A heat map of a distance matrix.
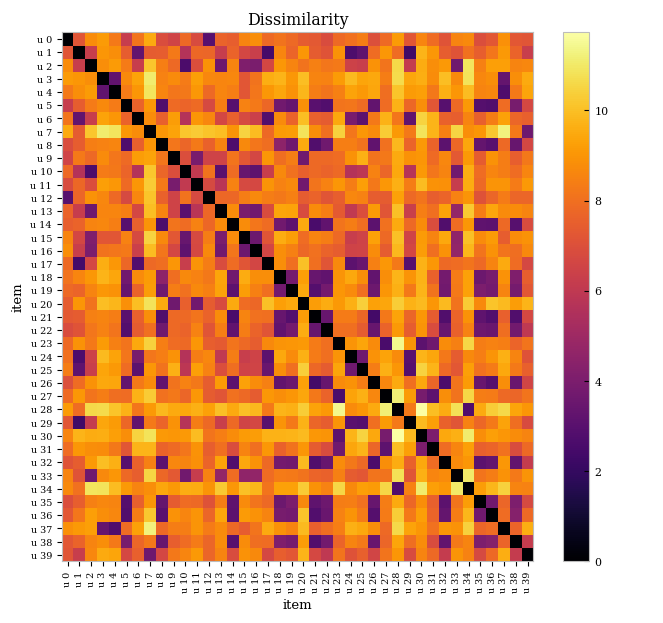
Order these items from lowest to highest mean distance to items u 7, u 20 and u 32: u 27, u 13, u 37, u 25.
u 13, u 25, u 27, u 37
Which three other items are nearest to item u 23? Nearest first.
u 27, u 30, u 31
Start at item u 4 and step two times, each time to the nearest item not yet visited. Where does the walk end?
u 3
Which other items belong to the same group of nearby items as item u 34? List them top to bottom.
u 28
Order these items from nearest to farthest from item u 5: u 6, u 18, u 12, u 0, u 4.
u 18, u 0, u 12, u 6, u 4
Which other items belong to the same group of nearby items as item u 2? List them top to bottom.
u 10, u 13, u 15, u 16, u 33
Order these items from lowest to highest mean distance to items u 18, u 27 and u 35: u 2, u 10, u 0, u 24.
u 0, u 10, u 2, u 24
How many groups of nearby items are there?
9
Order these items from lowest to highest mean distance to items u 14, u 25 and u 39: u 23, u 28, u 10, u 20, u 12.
u 10, u 12, u 23, u 28, u 20
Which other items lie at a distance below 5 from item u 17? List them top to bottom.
u 1, u 6, u 24, u 25, u 29
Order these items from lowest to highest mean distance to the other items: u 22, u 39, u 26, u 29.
u 22, u 26, u 29, u 39
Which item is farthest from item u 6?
u 30
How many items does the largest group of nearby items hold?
12
